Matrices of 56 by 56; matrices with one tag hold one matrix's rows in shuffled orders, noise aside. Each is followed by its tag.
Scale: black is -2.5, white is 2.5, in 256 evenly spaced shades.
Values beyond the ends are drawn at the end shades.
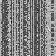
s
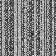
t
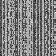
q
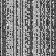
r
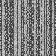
t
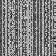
q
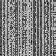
q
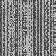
q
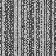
t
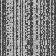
r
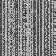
q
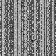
t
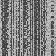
s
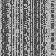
s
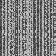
q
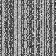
t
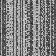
r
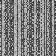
t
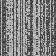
r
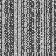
t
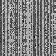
q
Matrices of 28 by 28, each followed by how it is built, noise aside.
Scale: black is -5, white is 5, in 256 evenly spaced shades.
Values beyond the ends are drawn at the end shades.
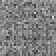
blocks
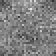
smooth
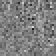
upper triangular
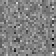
uneven columns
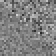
upper triangular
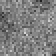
smooth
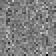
uneven columns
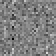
uneven columns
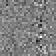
uneven columns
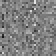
uneven columns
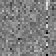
uneven columns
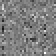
uneven columns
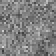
smooth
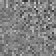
upper triangular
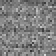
blocks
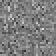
uneven columns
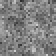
smooth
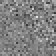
upper triangular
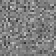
low rank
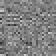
low rank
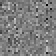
uneven columns
